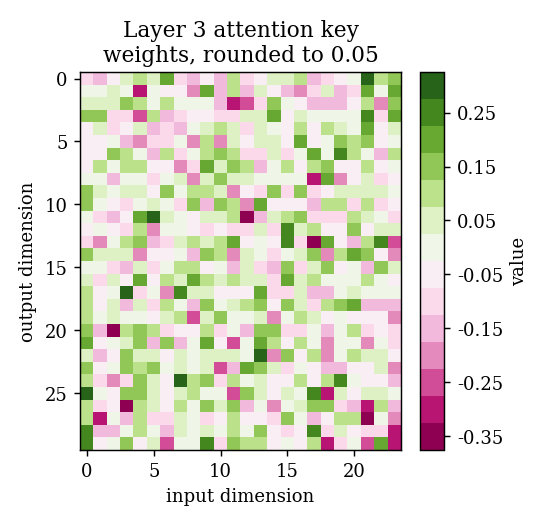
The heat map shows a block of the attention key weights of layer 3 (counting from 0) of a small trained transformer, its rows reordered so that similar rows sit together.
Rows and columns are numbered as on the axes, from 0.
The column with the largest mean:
0
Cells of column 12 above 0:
10
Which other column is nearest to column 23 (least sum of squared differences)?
1
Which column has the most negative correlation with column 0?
18
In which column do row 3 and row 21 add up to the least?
11
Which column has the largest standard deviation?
21
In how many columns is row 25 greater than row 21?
14
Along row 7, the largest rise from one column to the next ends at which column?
9
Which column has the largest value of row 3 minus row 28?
23
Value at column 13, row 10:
0.2
